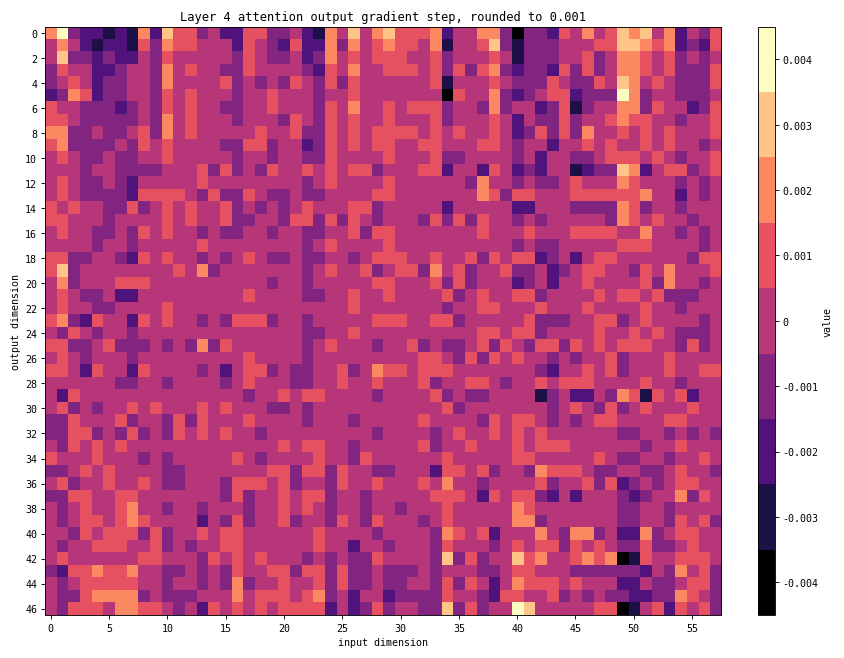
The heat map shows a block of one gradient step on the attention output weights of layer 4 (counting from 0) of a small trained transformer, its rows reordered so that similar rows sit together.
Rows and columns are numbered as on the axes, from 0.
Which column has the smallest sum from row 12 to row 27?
7
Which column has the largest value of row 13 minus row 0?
40
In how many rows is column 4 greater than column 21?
12
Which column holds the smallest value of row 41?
26
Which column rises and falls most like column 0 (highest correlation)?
1
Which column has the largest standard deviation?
49
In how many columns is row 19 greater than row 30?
19
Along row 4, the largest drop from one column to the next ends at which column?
34
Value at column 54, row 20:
0
